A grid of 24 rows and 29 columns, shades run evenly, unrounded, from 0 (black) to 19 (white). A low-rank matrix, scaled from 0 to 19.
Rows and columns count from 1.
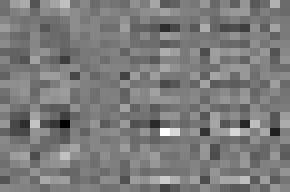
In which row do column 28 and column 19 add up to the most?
1
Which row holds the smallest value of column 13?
10
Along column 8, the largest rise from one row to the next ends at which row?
11
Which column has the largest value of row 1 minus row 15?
7
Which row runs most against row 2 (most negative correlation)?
6
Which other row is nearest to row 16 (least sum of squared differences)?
8
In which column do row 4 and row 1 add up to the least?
17
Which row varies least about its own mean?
3
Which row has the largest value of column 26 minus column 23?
16
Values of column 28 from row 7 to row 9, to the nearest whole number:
6 7 8
